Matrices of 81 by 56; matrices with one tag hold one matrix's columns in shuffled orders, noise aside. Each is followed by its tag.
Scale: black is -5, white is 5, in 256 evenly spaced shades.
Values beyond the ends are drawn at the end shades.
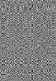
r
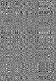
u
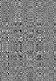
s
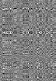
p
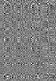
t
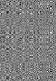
u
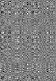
u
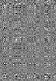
t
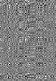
t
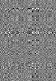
p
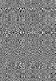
p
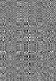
s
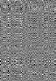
r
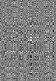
s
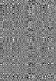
t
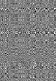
p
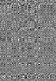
t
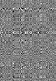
p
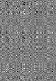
u
